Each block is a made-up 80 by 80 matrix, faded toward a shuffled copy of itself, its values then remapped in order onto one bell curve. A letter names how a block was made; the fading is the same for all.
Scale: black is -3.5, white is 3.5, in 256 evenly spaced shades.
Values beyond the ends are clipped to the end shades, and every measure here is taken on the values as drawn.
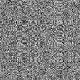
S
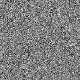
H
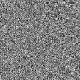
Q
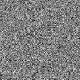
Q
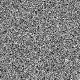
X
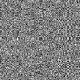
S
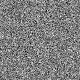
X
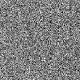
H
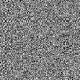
S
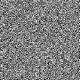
H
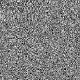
H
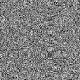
S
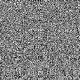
Q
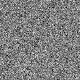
X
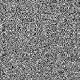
Q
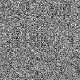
H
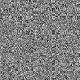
S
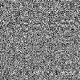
Q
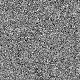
X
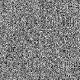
Q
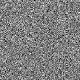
H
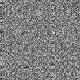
S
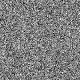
X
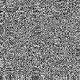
Q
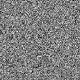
Q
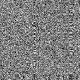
H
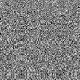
S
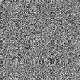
S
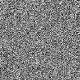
Q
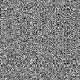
S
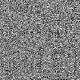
Q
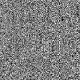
H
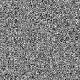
Q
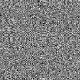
S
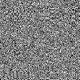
Q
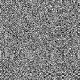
Q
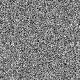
X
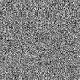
Q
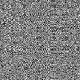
S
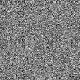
Q
